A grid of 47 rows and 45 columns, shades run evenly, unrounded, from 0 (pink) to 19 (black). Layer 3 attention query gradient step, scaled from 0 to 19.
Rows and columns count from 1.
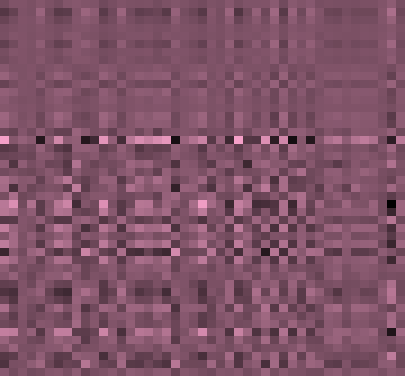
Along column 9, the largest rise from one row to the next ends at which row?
25
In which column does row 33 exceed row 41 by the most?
44
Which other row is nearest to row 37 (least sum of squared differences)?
28
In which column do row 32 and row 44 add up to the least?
20
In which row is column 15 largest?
32
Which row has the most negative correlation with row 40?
30
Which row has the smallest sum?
18
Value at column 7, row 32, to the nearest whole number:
13
